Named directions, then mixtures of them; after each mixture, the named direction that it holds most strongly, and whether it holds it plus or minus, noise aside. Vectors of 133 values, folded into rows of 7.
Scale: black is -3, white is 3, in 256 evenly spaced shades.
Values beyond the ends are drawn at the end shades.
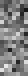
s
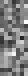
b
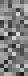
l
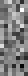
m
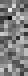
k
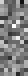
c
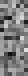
k, plus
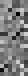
k, minus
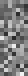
l, minus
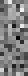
m, plus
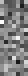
c, plus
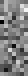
s, minus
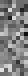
k, plus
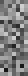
l, plus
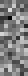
k, plus
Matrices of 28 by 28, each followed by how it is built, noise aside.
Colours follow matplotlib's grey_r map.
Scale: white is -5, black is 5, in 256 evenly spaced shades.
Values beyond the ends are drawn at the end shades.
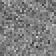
noise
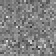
uneven rows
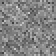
Toeplitz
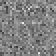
uneven rows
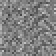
repeating rows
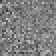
lower triangular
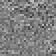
upper triangular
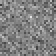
Toeplitz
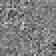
block diagonal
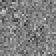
block diagonal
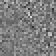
upper triangular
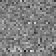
uneven rows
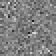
block diagonal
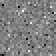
sparse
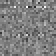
uneven rows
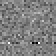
uneven rows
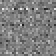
uneven rows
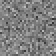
noise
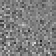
lower triangular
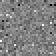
sparse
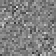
block diagonal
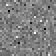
sparse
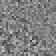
lower triangular
